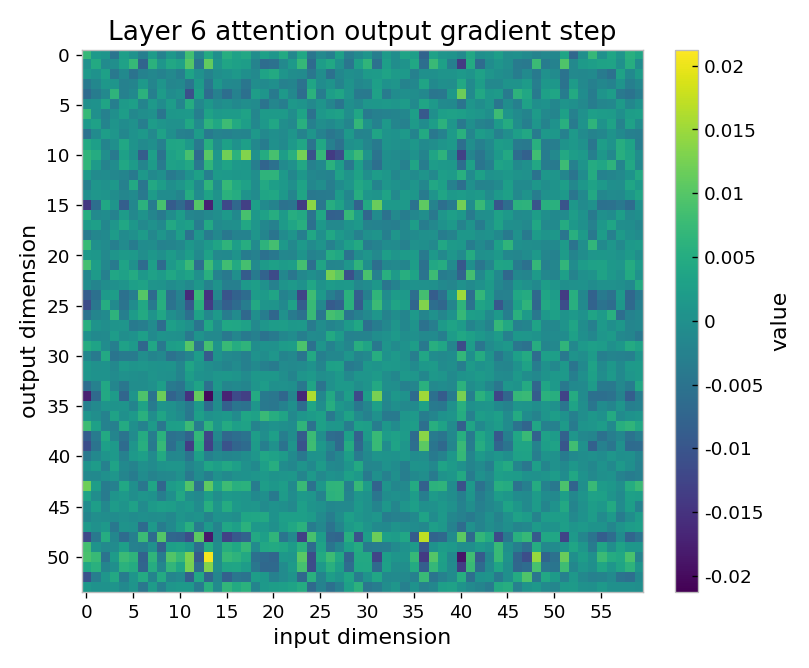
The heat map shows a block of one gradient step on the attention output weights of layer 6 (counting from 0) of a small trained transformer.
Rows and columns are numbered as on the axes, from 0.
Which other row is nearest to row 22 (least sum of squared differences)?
20
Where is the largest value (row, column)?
50, 13
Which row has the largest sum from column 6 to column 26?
10
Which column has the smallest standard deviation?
53
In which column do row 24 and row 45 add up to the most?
40
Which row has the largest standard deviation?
34
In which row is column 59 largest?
43
